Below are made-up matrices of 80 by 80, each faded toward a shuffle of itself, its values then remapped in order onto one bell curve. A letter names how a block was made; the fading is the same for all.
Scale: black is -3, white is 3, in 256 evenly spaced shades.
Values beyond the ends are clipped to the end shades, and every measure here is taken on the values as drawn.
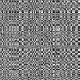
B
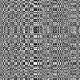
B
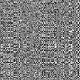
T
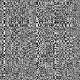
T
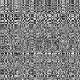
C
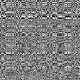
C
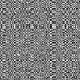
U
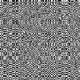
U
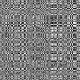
B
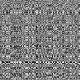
C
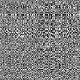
T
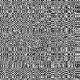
U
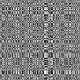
B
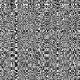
T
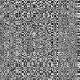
T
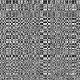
B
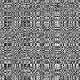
U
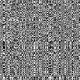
T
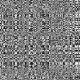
T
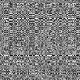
C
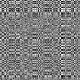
B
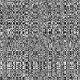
T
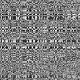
C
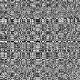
C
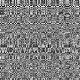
C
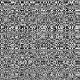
C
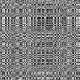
B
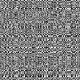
C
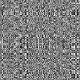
T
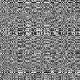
C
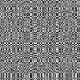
B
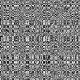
U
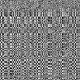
B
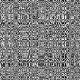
T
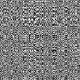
T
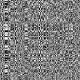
T
